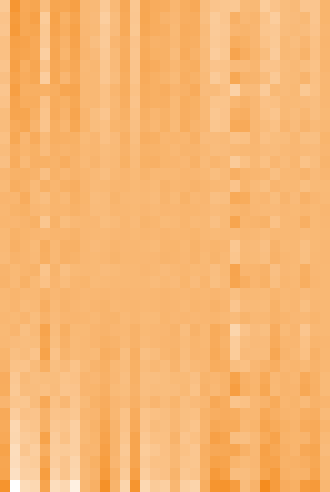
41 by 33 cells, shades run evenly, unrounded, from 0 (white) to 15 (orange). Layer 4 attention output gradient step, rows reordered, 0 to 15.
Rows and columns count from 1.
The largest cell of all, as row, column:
41, 27
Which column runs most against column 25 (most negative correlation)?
18
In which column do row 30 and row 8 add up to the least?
24
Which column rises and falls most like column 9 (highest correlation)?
25
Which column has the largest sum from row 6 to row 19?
2
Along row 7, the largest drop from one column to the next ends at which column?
5
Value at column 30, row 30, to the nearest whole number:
9
